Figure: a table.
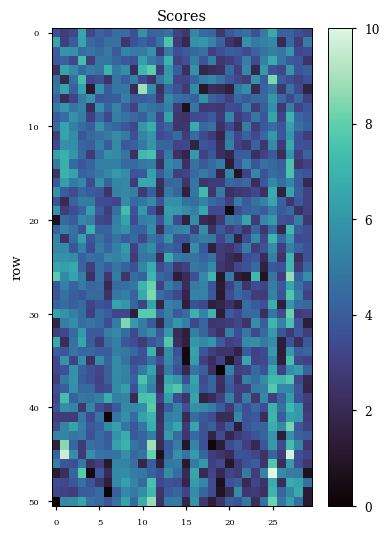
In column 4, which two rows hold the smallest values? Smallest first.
47, 6
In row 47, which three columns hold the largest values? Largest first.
25, 3, 16
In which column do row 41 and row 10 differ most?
6
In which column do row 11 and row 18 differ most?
1
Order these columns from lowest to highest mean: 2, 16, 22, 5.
22, 5, 2, 16
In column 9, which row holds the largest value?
31
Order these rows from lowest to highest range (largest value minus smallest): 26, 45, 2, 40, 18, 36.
2, 18, 40, 36, 26, 45
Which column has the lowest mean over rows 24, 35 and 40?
20
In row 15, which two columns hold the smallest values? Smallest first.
21, 19
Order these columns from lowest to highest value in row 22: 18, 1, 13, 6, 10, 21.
21, 1, 10, 6, 18, 13
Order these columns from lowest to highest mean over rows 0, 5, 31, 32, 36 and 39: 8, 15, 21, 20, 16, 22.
15, 21, 22, 20, 16, 8
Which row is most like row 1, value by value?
33
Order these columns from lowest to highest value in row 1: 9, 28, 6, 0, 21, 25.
21, 28, 9, 6, 25, 0
